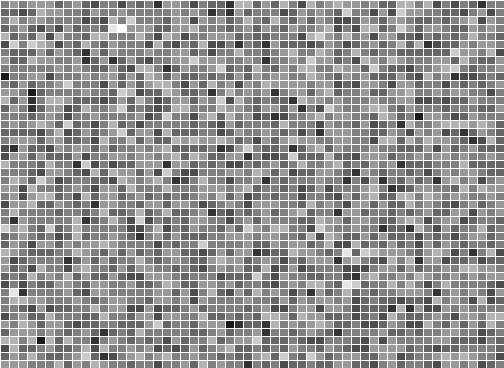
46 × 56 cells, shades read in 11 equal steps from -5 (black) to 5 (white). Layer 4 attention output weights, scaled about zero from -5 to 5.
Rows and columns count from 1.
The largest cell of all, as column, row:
14, 4
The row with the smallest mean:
39
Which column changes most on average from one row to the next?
19
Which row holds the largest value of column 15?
3
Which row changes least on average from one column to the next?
42
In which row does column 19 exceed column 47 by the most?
15
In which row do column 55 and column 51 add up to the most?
7
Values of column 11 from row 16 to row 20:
-2 -1 -2 -1 0
